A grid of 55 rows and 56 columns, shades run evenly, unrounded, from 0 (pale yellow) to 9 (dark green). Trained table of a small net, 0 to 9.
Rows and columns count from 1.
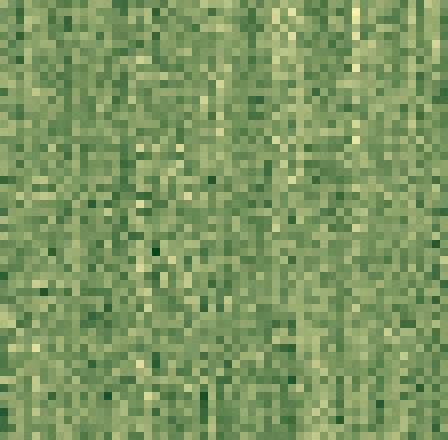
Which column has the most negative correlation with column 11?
20
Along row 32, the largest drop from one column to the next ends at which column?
21
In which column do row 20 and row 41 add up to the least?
38
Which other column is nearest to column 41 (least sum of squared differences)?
25
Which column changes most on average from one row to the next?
18
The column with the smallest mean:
45
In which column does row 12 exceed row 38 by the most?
56
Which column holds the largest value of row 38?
55
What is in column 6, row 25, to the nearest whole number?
2
